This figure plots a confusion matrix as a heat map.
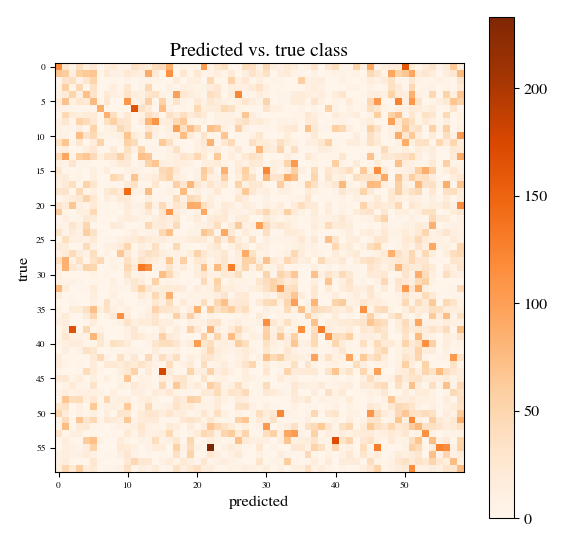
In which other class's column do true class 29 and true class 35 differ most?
12
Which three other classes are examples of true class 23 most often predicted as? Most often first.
29, 54, 26
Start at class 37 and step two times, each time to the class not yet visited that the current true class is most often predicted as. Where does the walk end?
52
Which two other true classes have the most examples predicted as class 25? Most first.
29, 39
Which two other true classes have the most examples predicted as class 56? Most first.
55, 17
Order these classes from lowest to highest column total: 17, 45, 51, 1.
17, 1, 45, 51
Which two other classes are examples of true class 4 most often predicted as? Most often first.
26, 17
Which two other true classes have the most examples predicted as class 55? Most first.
44, 11
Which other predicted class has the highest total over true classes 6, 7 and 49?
11
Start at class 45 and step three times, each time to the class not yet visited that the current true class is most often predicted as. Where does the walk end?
51
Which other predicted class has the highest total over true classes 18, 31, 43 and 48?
10
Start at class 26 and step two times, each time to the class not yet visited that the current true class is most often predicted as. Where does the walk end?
40
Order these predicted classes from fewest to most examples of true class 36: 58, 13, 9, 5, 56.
13, 58, 5, 56, 9
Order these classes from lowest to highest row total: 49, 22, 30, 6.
22, 49, 6, 30
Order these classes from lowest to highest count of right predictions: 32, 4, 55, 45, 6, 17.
45, 17, 4, 6, 32, 55
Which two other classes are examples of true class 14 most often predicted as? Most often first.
34, 49
